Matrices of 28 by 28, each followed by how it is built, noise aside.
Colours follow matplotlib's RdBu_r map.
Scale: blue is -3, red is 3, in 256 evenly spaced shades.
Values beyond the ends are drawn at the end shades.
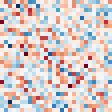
Toeplitz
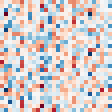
repeating rows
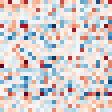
low rank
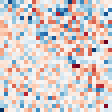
upper triangular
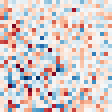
lower triangular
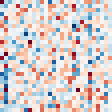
uneven columns
